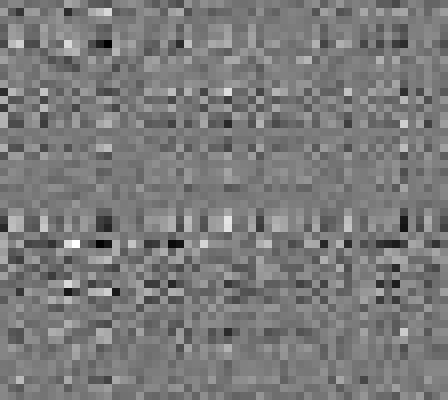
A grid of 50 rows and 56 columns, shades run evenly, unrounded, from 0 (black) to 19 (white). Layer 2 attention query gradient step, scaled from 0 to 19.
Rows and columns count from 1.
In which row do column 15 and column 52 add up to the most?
31
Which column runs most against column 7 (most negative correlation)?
34
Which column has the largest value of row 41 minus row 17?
9
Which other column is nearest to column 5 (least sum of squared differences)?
4
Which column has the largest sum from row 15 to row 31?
10
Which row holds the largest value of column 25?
32
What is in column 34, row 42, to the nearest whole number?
6
